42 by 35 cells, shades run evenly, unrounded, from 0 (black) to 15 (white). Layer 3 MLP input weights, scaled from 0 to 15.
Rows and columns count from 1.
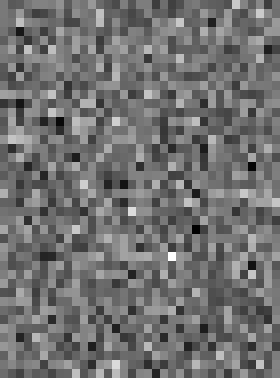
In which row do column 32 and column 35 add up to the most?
23
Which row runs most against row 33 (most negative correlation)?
22
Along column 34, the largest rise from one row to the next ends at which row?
37
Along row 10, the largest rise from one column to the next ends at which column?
31
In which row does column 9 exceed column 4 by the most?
19
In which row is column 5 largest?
38
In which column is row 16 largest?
2
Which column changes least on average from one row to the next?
28
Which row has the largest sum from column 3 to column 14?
26
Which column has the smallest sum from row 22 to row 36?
7
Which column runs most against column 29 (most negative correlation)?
10
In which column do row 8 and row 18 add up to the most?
13
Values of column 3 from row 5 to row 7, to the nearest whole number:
6 4 6
